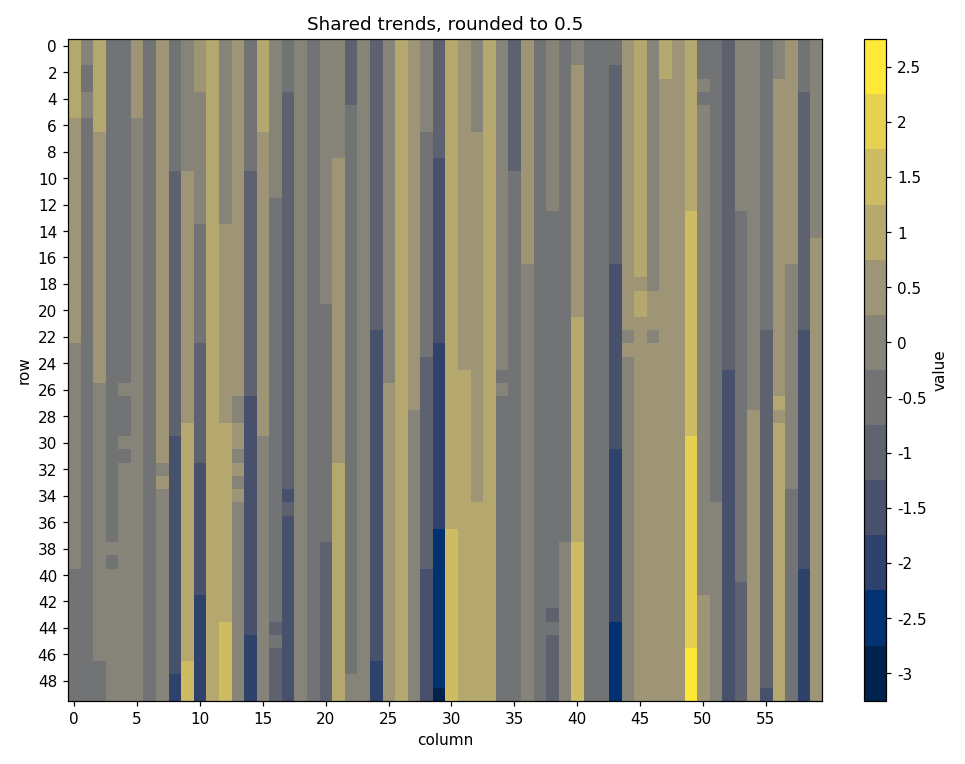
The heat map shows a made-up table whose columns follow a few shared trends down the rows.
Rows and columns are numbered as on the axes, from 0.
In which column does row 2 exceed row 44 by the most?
10
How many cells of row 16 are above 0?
25
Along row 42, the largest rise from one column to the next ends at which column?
30
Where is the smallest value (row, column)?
49, 29
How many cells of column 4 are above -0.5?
20
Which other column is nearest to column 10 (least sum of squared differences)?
28
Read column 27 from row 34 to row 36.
0 0 0
